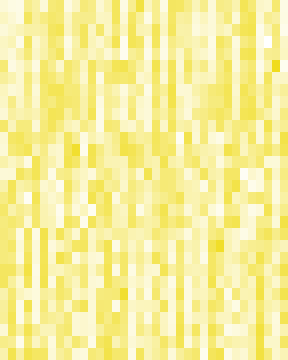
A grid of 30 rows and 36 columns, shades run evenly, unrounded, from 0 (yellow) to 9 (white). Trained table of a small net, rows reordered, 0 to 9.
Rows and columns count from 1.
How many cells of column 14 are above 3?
22
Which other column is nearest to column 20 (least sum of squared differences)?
15
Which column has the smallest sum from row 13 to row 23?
21
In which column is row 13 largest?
11
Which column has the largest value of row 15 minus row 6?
35
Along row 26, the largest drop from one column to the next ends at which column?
4
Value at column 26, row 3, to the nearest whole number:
7
